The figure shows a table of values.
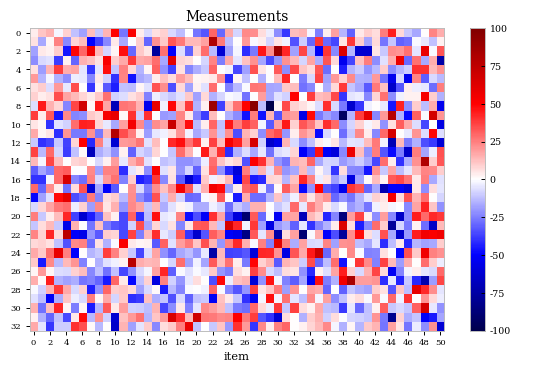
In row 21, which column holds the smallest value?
44
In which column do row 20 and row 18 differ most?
26
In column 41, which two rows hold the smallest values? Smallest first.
2, 15
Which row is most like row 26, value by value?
6
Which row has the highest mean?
10
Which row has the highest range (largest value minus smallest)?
8
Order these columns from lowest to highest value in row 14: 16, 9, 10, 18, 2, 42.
42, 18, 16, 9, 10, 2
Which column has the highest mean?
22
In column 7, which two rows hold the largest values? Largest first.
2, 10
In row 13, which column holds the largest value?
39
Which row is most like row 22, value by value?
20
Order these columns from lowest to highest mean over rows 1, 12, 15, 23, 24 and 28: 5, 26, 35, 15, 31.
31, 5, 26, 15, 35
